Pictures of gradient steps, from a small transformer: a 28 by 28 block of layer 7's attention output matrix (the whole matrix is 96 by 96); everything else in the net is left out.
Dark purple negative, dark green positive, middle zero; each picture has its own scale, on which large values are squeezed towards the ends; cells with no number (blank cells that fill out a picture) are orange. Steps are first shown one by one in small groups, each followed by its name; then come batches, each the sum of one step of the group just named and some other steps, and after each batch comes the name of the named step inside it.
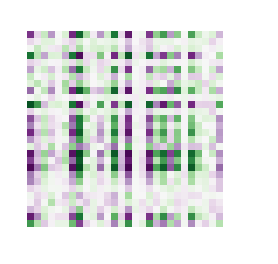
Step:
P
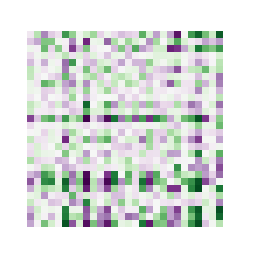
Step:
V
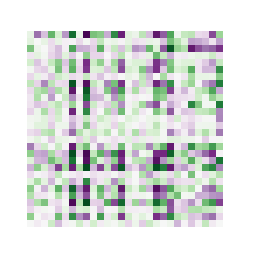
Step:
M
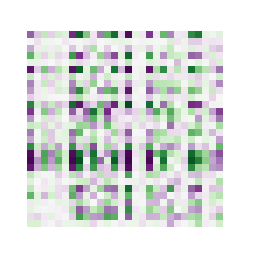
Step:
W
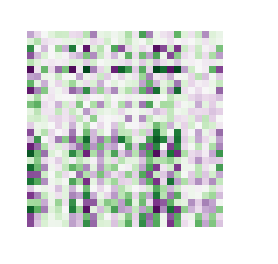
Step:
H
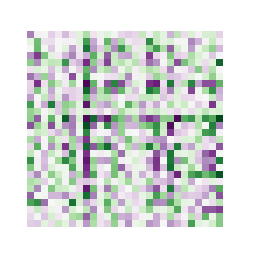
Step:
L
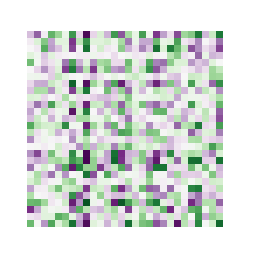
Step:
M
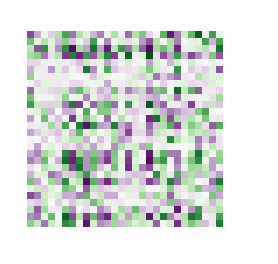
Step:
P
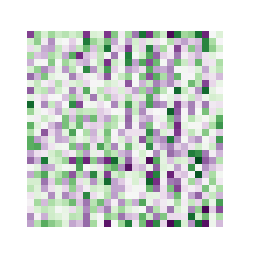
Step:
L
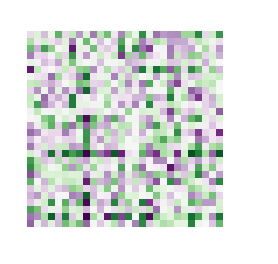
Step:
H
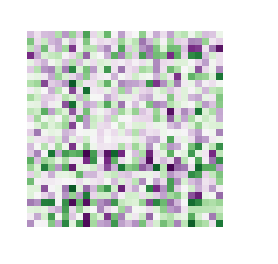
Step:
M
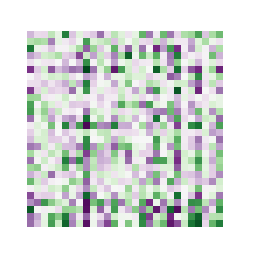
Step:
H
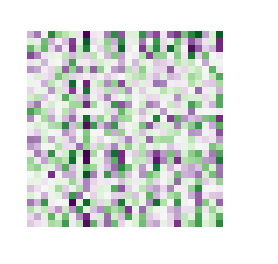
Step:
M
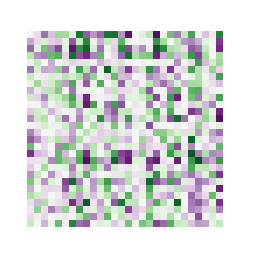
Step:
W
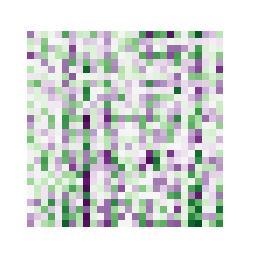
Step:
V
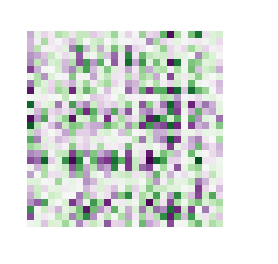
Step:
W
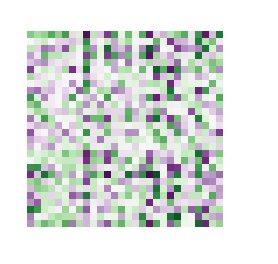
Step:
H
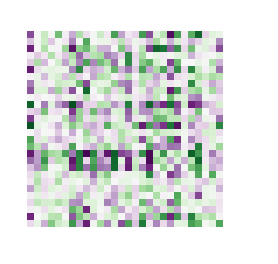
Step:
W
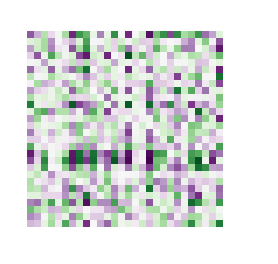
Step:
W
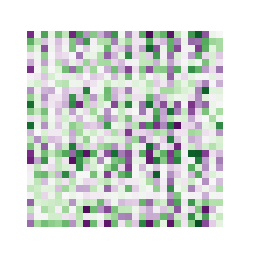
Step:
W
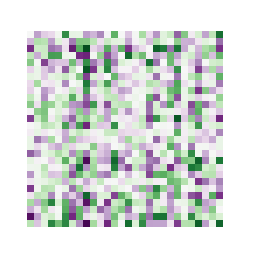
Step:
P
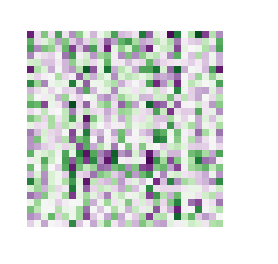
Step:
H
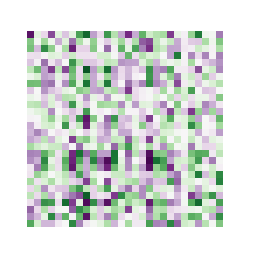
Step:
P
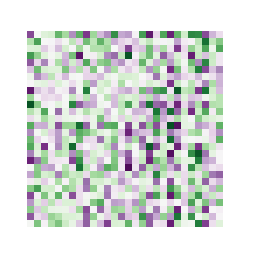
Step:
P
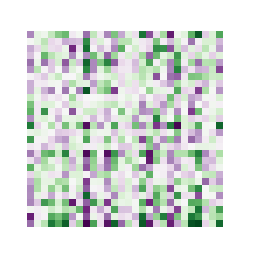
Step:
V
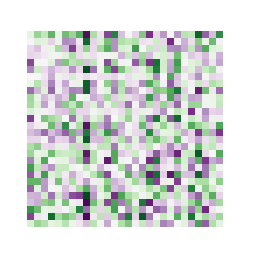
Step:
H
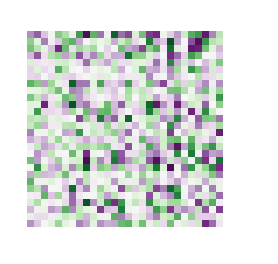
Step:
M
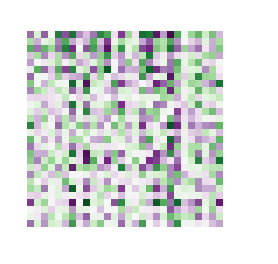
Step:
M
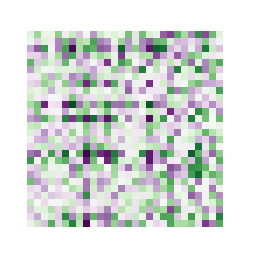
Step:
L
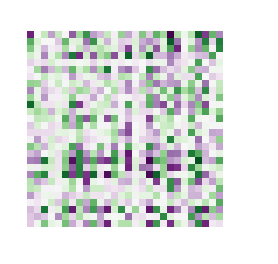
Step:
P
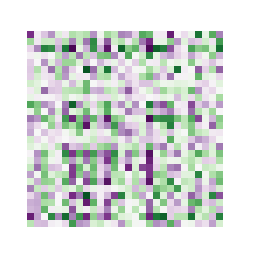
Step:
P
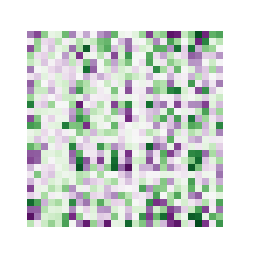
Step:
P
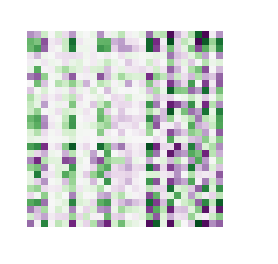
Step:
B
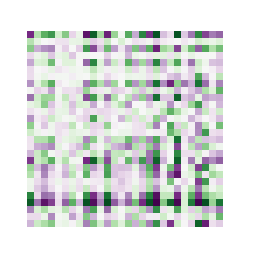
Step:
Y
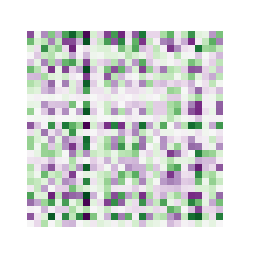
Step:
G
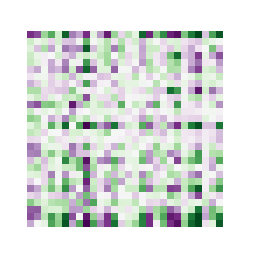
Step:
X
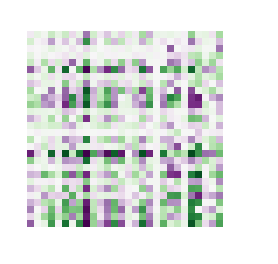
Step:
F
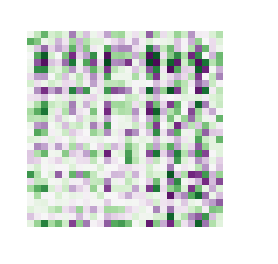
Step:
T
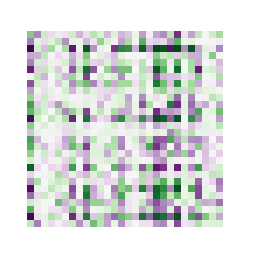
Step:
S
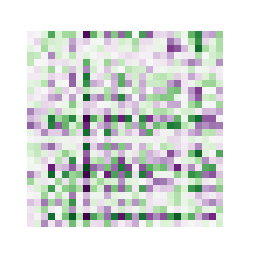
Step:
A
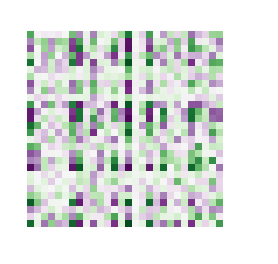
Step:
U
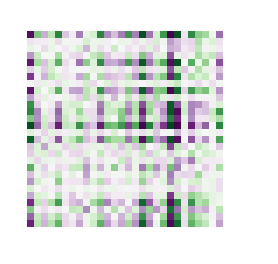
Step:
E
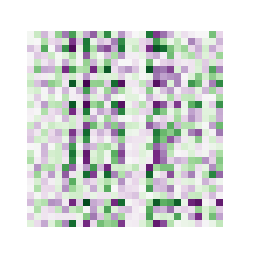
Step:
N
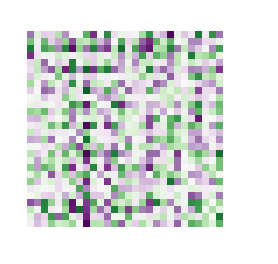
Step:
N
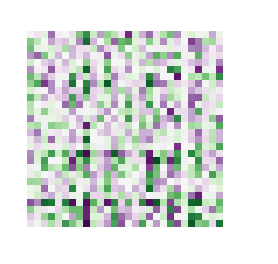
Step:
F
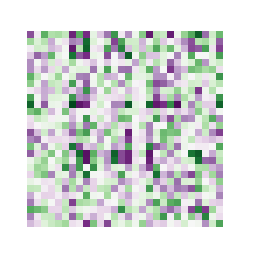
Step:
N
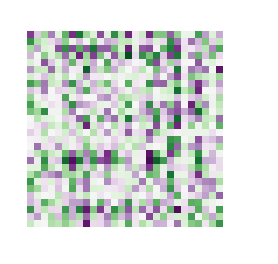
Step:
T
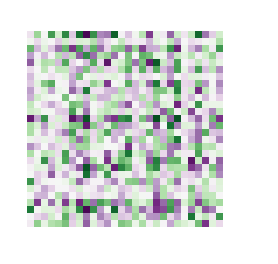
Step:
Y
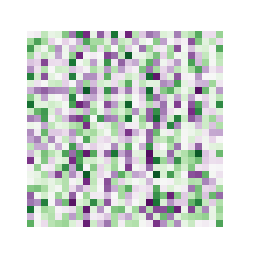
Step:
T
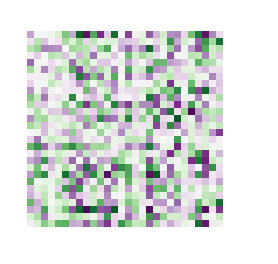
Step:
B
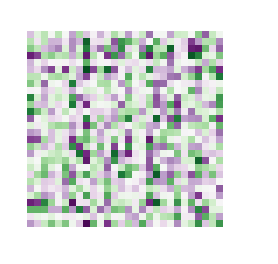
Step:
N
